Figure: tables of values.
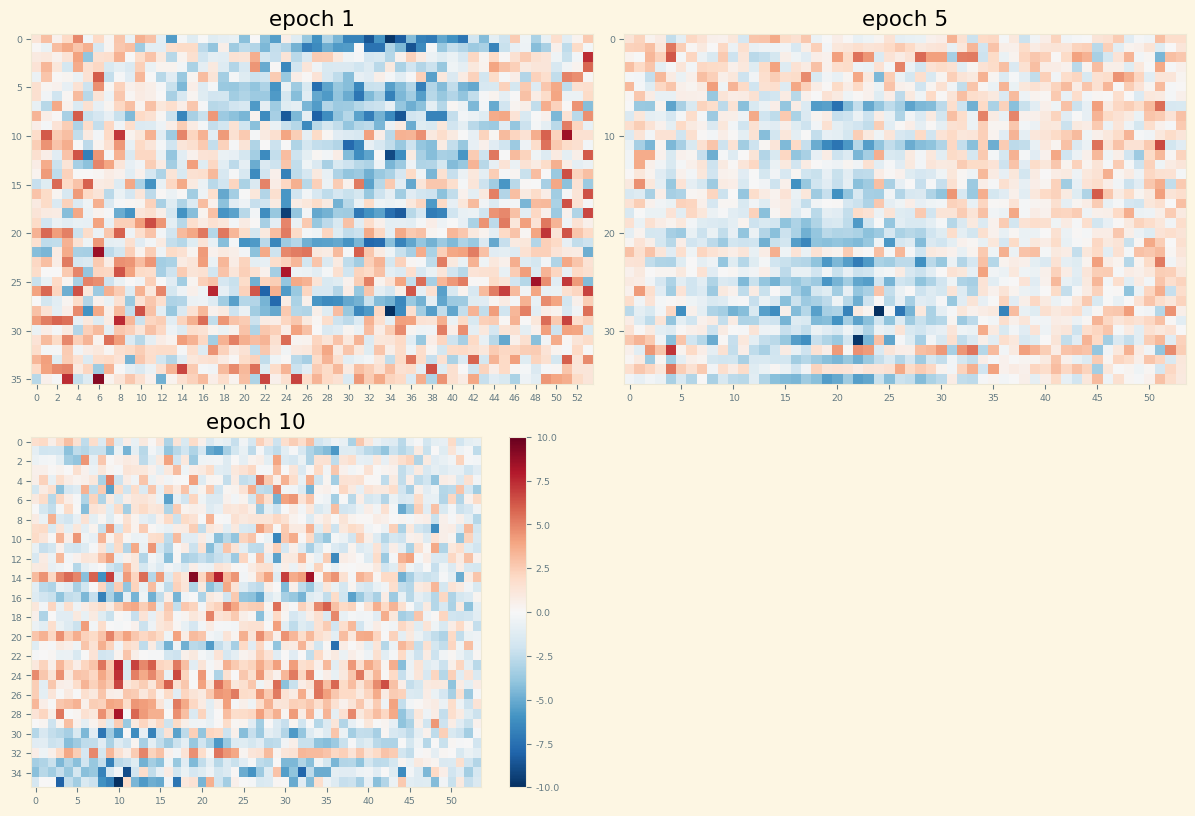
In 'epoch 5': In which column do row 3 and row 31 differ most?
22
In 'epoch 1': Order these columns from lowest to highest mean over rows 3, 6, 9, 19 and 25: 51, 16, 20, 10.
20, 16, 10, 51
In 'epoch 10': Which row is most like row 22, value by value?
13
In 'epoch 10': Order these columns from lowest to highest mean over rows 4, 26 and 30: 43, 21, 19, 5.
5, 43, 21, 19
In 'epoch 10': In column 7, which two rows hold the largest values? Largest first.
14, 32
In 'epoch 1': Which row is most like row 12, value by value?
28
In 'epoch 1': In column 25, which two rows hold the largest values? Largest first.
35, 22
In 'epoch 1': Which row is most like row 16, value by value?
3
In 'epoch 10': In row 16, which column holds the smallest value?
8
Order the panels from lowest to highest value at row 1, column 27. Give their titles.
epoch 1, epoch 10, epoch 5
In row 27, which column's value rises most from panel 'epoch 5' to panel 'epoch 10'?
17
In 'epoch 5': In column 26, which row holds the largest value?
3
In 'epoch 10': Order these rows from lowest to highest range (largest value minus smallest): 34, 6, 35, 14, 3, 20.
3, 20, 6, 34, 35, 14
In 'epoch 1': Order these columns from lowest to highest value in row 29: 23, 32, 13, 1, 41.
13, 23, 41, 32, 1
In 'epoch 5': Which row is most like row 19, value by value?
27
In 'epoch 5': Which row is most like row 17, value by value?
9
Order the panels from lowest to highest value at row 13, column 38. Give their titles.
epoch 1, epoch 5, epoch 10
